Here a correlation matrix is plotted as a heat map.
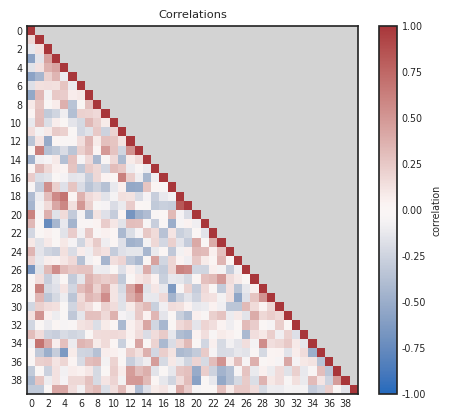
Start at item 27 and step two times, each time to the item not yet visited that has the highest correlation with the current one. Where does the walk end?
36
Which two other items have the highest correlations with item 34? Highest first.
1, 28
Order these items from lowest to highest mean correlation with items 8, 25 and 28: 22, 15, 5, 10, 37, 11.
5, 37, 22, 11, 10, 15
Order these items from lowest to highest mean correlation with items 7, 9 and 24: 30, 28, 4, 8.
30, 4, 8, 28
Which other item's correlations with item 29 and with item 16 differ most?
11
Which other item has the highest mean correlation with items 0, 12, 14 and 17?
35
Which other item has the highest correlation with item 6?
19
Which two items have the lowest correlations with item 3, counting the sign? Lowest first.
0, 21
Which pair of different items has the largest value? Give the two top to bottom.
18, 19
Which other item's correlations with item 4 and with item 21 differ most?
2
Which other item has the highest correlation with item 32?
14
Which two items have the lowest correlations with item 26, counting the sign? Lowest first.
0, 33
